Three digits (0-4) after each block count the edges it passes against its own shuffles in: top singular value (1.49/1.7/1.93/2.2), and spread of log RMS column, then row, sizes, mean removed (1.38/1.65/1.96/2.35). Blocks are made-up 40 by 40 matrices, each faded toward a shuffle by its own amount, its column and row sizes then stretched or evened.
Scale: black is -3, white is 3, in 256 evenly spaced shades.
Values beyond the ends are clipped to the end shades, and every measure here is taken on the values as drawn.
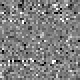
1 0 3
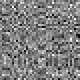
3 1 0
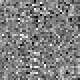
1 2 1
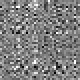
3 3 3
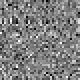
2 1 0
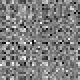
4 2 3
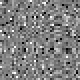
3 0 0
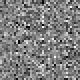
1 3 0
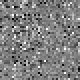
0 3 3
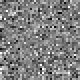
1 0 2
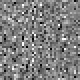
1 3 0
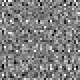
3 1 3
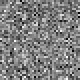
1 1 0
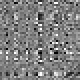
4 4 4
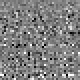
1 2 4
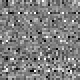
1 0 4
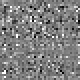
0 3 4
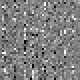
0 4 0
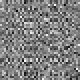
4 2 1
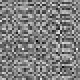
4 3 0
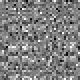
3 1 1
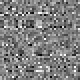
3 1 4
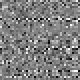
4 0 4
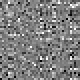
3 2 1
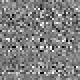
2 1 4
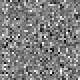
0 2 0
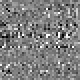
1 1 4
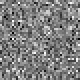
1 2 1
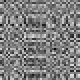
4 3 4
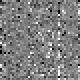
0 4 0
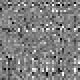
3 3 3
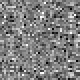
2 0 1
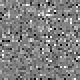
0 1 3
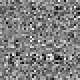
1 1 3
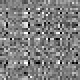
4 3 4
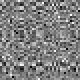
4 0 1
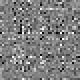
0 3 4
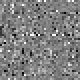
0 2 3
